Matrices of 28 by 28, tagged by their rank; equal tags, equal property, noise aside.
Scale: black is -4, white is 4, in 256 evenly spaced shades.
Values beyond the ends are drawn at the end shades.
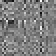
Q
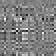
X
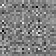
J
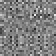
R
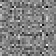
R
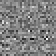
R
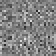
J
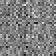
R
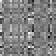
X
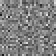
R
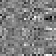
Q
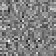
J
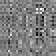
Q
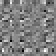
X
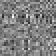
R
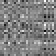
X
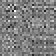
Q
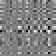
X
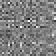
J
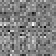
Q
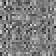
R
